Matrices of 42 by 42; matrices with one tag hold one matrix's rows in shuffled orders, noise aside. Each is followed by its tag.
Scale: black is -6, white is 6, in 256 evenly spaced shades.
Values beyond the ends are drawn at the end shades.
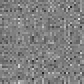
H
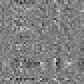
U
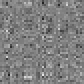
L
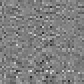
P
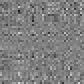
H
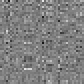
L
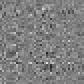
P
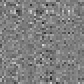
P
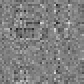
U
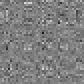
L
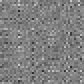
H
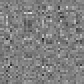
L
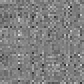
H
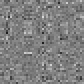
L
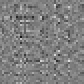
U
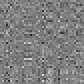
L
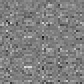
L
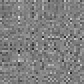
H
